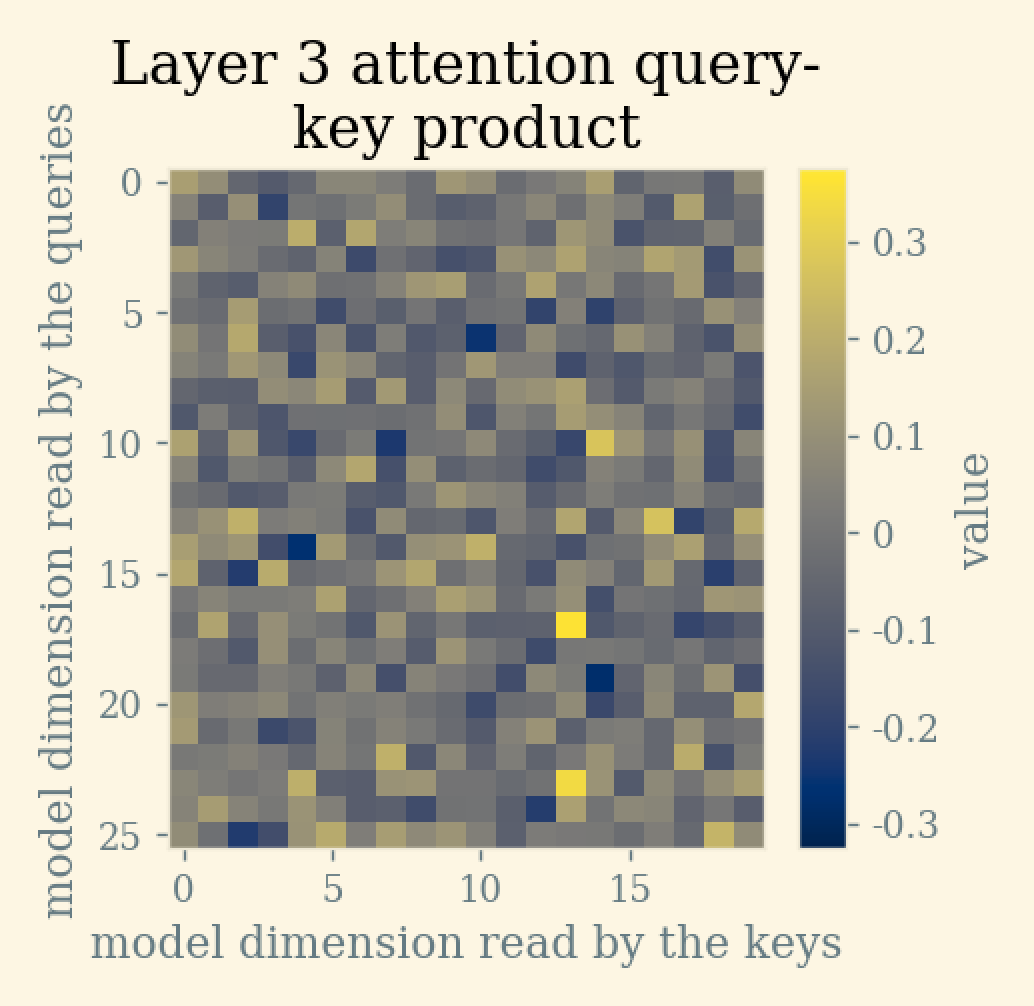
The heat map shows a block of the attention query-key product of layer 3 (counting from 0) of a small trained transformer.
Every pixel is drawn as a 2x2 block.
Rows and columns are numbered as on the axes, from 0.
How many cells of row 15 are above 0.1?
5
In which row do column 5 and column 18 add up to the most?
25
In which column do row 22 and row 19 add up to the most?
17
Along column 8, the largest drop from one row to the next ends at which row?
24
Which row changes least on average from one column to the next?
12
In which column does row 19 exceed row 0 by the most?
18
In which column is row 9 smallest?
19
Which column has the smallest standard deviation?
11
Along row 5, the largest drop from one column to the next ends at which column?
14
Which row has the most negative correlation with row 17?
10
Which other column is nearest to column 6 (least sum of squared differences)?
8
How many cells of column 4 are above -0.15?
23
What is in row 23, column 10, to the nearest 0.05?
0
